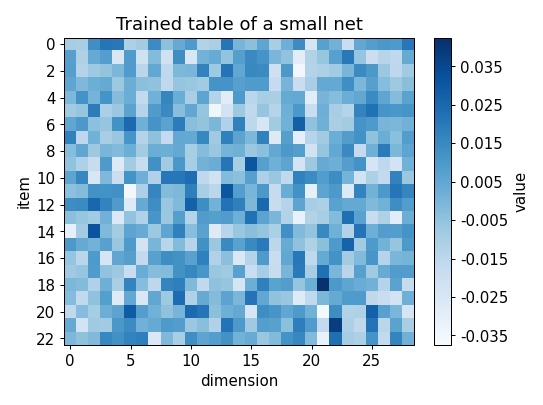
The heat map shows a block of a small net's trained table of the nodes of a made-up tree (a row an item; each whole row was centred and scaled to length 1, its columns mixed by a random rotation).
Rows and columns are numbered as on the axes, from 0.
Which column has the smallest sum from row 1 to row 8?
20
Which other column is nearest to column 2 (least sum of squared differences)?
28
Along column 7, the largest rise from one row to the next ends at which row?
11
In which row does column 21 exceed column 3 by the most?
18
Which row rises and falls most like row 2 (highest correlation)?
7
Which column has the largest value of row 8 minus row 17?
23
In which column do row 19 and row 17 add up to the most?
9
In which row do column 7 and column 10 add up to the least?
1
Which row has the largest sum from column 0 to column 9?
6
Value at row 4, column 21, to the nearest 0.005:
0
